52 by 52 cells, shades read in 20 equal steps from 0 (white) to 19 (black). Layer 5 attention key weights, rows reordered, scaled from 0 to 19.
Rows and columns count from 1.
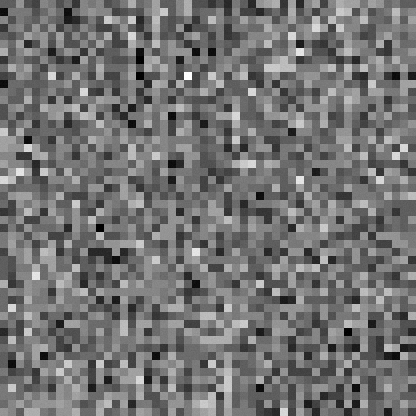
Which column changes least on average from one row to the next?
5
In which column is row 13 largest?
19
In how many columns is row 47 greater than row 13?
26
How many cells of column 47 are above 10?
31
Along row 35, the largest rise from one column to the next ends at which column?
6
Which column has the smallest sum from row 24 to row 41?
4
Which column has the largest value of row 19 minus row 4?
40
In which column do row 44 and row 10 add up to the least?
24
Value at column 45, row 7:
8
